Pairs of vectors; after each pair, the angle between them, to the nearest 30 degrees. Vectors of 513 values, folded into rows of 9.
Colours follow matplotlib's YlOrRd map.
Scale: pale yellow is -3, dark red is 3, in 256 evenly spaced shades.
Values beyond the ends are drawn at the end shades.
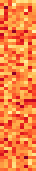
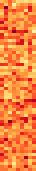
30 degrees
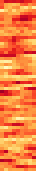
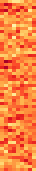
120 degrees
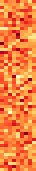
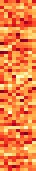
30 degrees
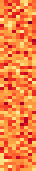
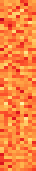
150 degrees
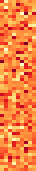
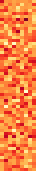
90 degrees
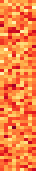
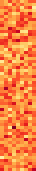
30 degrees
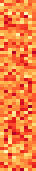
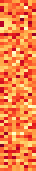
120 degrees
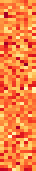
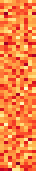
30 degrees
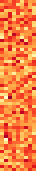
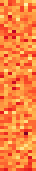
90 degrees
